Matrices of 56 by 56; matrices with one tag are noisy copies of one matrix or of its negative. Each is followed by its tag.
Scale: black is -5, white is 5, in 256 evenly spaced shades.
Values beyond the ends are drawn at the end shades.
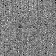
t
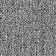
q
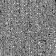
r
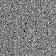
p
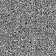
p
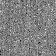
r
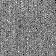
t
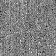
r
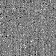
q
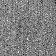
t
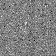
p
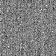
q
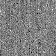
r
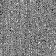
r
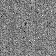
p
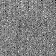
t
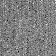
t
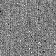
r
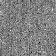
r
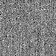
q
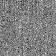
t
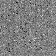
p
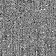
q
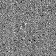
p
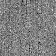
r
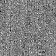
r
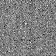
p
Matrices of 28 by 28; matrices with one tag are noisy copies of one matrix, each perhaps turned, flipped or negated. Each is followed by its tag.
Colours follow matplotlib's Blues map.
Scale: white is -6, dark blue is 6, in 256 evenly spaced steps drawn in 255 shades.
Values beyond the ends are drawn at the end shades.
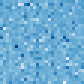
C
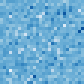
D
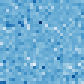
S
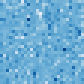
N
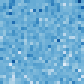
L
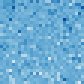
L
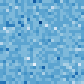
S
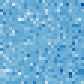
L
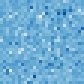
D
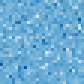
C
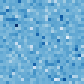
C
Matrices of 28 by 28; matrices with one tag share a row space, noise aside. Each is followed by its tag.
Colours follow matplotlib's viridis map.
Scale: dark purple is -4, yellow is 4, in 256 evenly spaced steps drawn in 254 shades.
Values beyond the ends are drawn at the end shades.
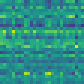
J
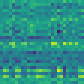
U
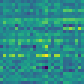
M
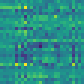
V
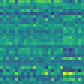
M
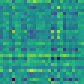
U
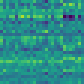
M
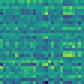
M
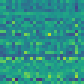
J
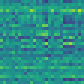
M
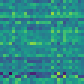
U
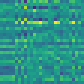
V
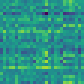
M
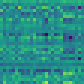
M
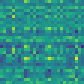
J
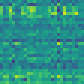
U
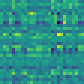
U
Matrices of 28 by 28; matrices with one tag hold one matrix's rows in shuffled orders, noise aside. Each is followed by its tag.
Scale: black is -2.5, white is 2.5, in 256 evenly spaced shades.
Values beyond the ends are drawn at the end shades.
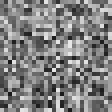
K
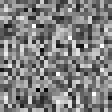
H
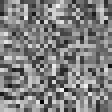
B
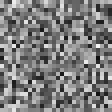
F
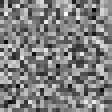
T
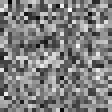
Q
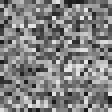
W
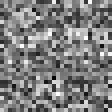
W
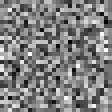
T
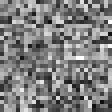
W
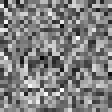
Q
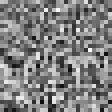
B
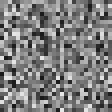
F
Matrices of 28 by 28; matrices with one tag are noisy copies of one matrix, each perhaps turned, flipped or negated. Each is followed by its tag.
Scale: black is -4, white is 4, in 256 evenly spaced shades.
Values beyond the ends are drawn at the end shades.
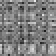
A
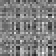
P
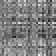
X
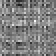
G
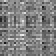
G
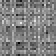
G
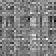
G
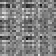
P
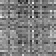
X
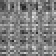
A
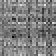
X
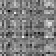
A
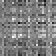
X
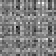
P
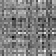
X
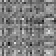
A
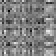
A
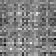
X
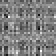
P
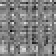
A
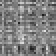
A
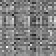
G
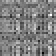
P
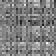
G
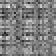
P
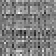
G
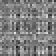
P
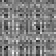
P
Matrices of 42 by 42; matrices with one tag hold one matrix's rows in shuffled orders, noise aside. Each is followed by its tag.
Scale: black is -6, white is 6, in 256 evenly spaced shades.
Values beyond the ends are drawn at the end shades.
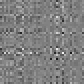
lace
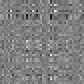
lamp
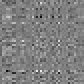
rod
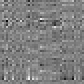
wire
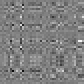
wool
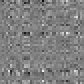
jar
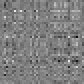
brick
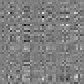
jar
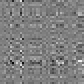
wool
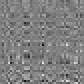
jar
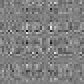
lamp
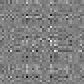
lamp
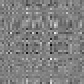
lamp
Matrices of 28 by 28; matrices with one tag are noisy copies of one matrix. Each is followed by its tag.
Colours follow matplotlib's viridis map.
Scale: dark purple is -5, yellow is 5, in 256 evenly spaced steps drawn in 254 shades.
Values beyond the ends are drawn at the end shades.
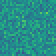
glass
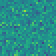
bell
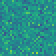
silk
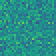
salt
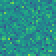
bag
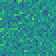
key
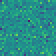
silk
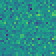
salt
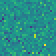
silk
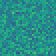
glass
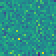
silk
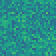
glass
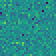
salt
